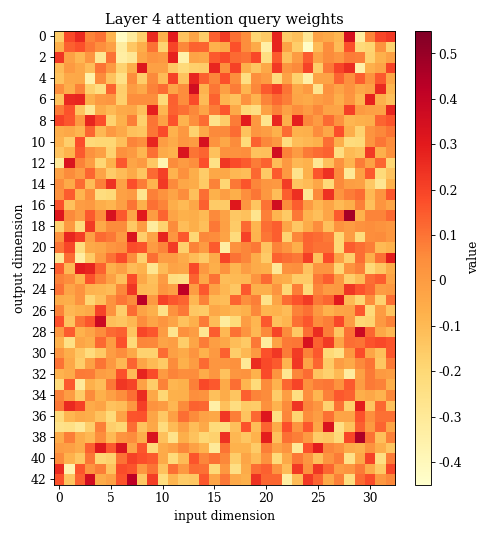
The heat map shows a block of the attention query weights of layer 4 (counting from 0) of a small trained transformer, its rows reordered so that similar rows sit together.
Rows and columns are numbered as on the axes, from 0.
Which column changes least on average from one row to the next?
13
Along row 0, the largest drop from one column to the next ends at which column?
29
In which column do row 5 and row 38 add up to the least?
25
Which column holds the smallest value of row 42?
22
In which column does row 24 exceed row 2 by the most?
12
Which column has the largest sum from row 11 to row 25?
7
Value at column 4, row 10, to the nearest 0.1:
-0.2
